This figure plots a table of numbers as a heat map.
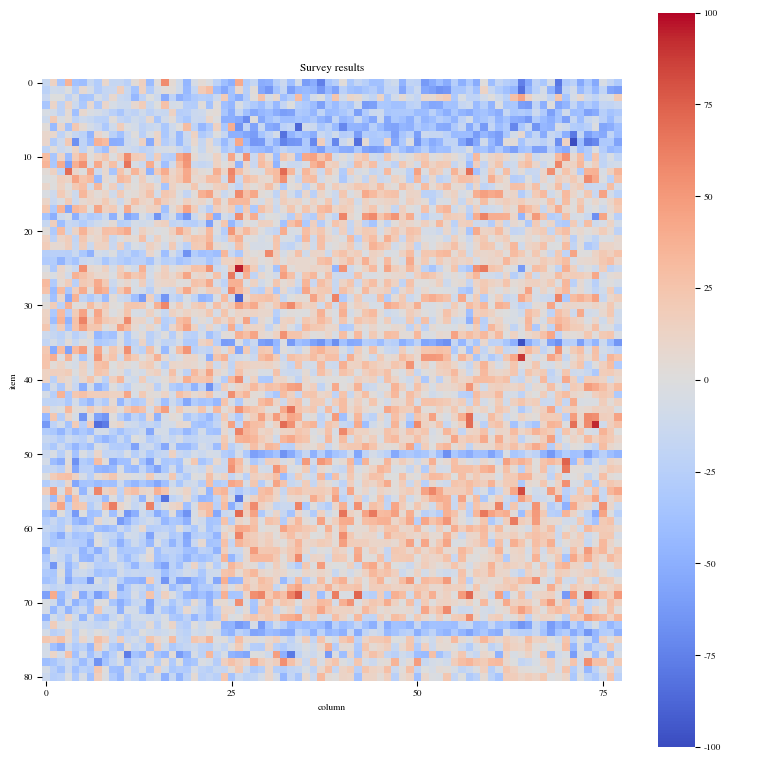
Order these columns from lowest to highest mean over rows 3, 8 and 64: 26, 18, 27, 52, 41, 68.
52, 18, 27, 41, 68, 26
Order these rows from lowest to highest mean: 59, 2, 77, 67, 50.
50, 77, 2, 67, 59
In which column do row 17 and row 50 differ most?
54
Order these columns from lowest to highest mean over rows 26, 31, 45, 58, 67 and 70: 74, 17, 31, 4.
4, 17, 74, 31
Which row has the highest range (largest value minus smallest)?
46
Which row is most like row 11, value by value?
36
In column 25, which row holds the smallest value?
35
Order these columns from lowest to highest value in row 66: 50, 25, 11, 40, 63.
11, 63, 40, 50, 25
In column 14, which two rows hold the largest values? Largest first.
57, 11
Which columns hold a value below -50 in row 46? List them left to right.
0, 7, 8
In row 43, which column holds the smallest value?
19
